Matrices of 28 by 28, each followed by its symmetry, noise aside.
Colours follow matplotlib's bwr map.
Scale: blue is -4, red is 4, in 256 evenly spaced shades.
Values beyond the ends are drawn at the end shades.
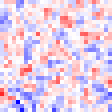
no symmetry.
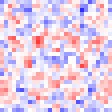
mirrored left to right.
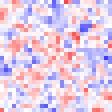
symmetric across the other diagonal.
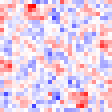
same after a half turn.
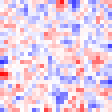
antisymmetric.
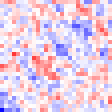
symmetric across the other diagonal.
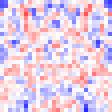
mirrored left to right.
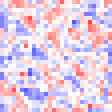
antisymmetric.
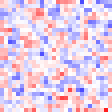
no symmetry.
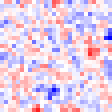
antisymmetric.
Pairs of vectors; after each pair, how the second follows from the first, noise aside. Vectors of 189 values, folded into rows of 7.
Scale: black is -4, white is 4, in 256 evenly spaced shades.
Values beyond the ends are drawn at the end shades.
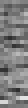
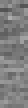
reversed, negated, shrunk.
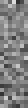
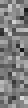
shuffled.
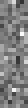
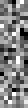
negated, scaled up.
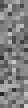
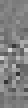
reversed, negated, partly zeroed.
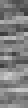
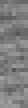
reversed, negated, shrunk.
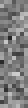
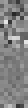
wrapped around, negated, partly zeroed.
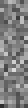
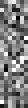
scaled up.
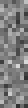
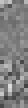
reversed, negated, partly zeroed.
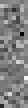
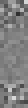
reversed, negated, partly zeroed.
